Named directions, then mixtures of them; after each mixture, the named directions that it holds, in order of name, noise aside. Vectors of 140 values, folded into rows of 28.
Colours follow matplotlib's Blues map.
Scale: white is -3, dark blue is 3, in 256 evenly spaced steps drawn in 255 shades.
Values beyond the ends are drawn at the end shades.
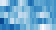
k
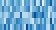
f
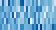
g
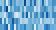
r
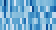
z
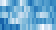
k.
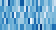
g.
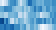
k.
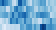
k.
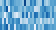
r.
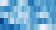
k.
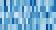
r, z.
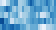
k.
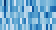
z.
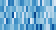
f, g.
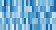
z.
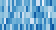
f, g.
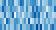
f, g, z.
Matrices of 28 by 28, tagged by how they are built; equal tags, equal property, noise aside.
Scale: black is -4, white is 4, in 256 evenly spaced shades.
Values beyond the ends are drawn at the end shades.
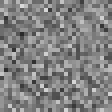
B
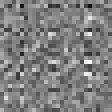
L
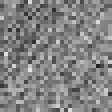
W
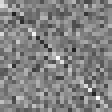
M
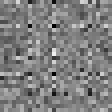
L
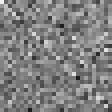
M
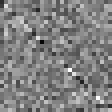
M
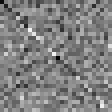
M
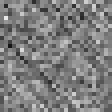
B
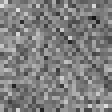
B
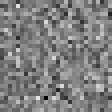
L
